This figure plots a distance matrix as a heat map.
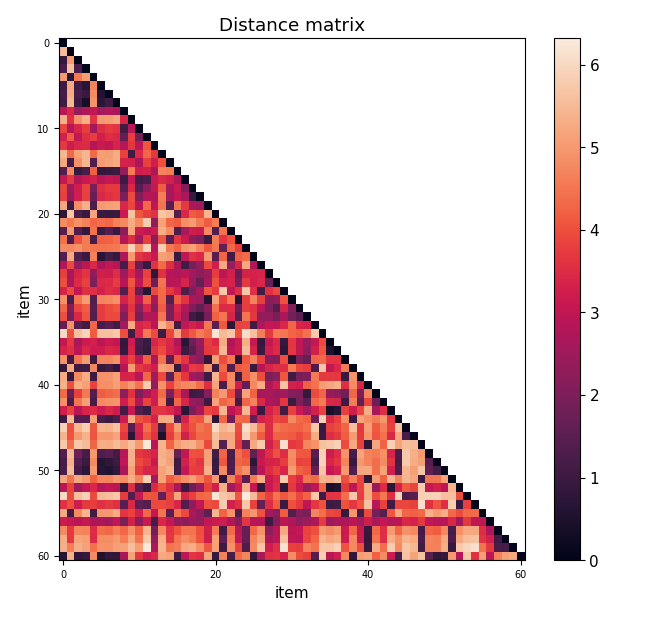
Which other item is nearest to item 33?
22
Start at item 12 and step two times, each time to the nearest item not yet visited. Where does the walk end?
56
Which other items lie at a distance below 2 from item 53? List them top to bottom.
9, 13, 34, 45, 46
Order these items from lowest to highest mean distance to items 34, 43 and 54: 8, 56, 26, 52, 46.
52, 8, 26, 46, 56
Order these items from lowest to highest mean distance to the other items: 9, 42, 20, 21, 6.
6, 42, 20, 9, 21
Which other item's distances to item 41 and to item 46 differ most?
13
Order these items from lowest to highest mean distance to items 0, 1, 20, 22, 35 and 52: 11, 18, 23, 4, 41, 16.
16, 11, 18, 41, 23, 4
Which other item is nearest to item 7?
3
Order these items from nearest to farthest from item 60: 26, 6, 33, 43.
6, 33, 26, 43
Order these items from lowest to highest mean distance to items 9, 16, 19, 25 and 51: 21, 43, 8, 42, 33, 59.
8, 43, 42, 33, 21, 59
